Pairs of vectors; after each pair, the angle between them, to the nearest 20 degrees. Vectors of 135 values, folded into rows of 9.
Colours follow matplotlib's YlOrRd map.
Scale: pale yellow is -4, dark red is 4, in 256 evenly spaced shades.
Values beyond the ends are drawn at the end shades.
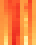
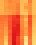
40 degrees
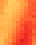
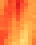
160 degrees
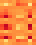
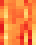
100 degrees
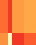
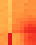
120 degrees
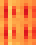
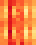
160 degrees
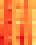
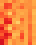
60 degrees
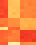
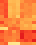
20 degrees
